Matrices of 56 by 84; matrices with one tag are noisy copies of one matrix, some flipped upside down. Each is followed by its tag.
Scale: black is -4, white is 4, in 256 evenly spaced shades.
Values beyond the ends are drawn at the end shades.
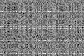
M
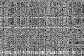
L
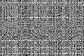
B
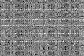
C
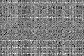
B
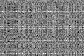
M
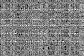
C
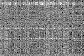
L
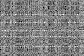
C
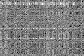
L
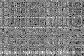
L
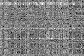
L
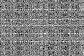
C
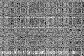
L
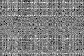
B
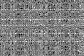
C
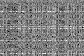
M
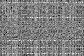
B
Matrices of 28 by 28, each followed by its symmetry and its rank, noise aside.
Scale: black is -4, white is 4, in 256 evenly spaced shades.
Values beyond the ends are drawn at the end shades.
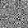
symmetric, rank four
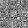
symmetric, rank five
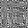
antisymmetric, rank four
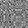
no symmetry, rank four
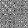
symmetric, rank four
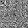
symmetric, rank five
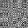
symmetric, rank three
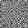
symmetric, rank three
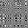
no symmetry, rank three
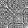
symmetric, rank four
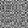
no symmetry, rank three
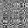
antisymmetric, rank four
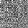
no symmetry, rank four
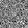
symmetric, rank four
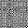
symmetric, rank four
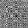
symmetric, rank three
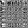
no symmetry, rank three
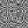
no symmetry, rank three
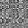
no symmetry, rank three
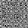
symmetric, rank four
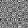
no symmetry, rank three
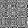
no symmetry, rank four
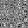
antisymmetric, rank four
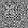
symmetric, rank three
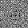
symmetric, rank five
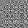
antisymmetric, rank four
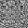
no symmetry, rank four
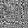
antisymmetric, rank four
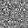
no symmetry, rank four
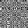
no symmetry, rank four
